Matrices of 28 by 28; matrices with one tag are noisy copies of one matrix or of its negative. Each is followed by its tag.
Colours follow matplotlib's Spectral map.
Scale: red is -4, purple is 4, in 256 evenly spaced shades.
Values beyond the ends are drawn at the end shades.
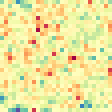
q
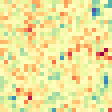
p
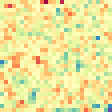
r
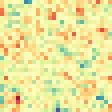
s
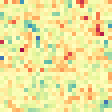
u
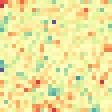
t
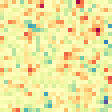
u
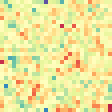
r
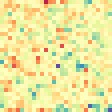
r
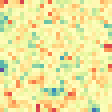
t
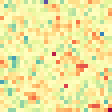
r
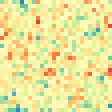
q
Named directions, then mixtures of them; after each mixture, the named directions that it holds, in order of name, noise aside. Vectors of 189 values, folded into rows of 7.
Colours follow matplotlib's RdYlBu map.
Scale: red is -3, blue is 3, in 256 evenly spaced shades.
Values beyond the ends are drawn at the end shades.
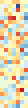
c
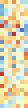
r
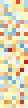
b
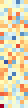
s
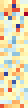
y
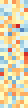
b, r.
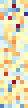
y.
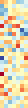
r, s.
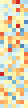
b, c, r.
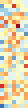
r, y.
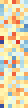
c, r, s.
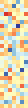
b, y.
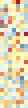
b, c.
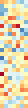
r, s.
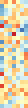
r.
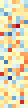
b, r, s.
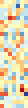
c, s.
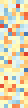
c, r.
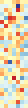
c.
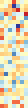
c, y.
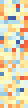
c, r.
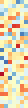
r, s.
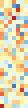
c, s, y.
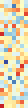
b, s, y.
